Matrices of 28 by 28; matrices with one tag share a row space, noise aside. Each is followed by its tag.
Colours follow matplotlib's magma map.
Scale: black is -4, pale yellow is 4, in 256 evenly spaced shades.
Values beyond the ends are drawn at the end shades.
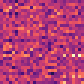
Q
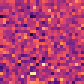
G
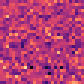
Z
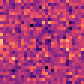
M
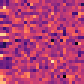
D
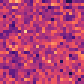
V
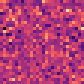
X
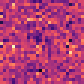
M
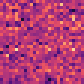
Z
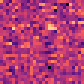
Q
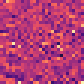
X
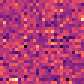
V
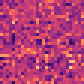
M
